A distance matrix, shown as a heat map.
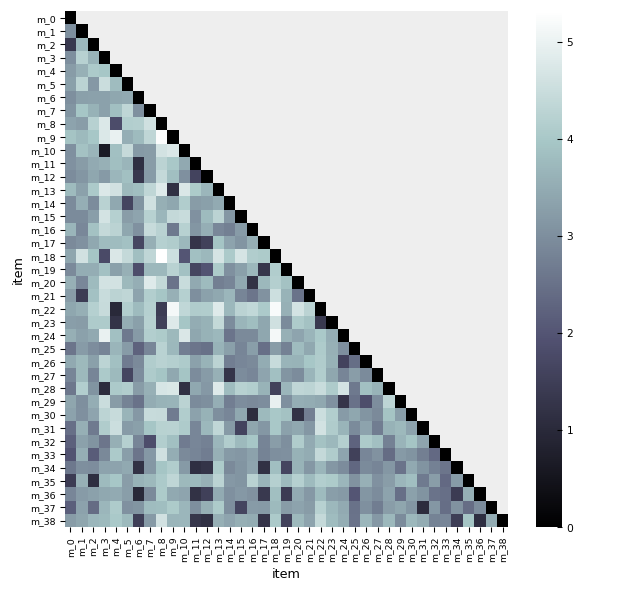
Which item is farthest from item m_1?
m_18
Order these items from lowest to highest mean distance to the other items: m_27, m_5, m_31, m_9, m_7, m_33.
m_33, m_27, m_31, m_5, m_7, m_9
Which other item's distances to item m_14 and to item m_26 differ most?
m_27
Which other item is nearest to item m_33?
m_25
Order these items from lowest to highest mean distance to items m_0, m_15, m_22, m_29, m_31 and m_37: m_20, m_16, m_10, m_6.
m_6, m_16, m_20, m_10
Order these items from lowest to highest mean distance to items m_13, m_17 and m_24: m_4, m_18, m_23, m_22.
m_23, m_4, m_22, m_18
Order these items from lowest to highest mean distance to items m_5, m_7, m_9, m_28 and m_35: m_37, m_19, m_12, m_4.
m_37, m_12, m_19, m_4
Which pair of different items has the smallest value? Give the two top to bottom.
m_3, m_10
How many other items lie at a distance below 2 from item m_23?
3
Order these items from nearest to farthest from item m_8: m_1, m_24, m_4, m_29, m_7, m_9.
m_4, m_1, m_29, m_24, m_7, m_9
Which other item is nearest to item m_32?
m_7
